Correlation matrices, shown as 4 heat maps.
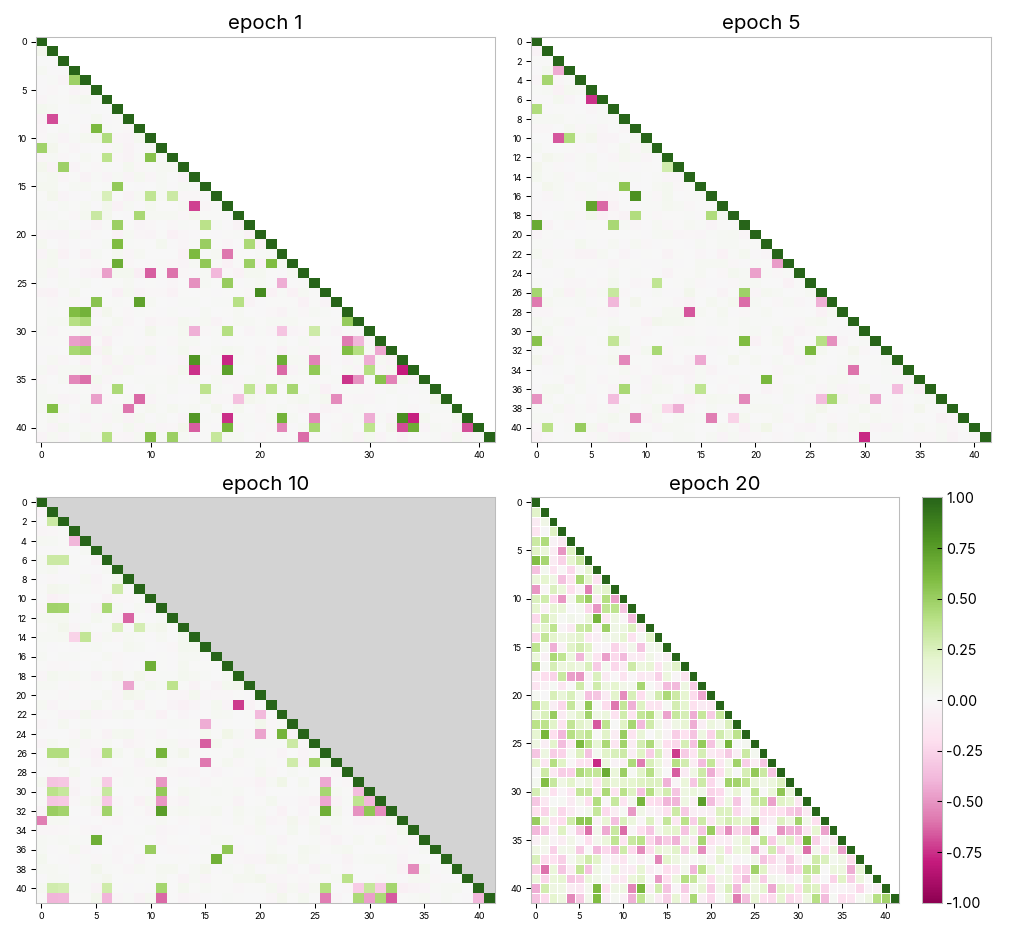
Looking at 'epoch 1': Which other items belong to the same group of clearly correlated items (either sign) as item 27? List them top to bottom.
5, 9, 18, 37
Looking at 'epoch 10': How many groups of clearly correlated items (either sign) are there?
13
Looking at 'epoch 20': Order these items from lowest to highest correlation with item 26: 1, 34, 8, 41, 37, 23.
37, 41, 23, 34, 1, 8
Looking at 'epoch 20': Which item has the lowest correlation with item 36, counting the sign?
31
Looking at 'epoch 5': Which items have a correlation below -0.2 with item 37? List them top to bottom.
0, 7, 19, 26, 31
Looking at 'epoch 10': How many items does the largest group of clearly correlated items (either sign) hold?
11
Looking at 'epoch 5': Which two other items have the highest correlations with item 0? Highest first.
19, 31
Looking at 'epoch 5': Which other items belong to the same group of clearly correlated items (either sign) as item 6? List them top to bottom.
5, 17
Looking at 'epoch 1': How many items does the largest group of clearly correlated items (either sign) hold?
9
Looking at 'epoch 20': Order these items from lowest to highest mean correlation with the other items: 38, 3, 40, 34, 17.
34, 3, 38, 40, 17
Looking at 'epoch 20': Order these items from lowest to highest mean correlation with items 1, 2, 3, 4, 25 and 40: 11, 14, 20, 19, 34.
34, 11, 20, 19, 14
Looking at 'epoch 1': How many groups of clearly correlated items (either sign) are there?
9
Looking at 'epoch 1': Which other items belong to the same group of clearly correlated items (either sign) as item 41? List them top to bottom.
6, 10, 12, 16, 24
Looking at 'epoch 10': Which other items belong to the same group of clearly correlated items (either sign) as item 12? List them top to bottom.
8, 19
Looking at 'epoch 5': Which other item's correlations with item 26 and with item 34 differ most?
29
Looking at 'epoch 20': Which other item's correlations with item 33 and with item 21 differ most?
30
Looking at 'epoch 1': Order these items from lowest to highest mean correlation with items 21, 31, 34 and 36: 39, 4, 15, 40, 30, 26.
39, 4, 26, 30, 40, 15
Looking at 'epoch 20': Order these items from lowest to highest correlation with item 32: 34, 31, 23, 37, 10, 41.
23, 31, 10, 34, 37, 41
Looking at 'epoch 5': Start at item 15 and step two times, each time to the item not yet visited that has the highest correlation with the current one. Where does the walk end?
36
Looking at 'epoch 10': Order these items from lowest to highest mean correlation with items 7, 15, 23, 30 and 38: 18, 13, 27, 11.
27, 18, 13, 11
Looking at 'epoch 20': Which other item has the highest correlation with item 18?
41
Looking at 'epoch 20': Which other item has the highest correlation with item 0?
6
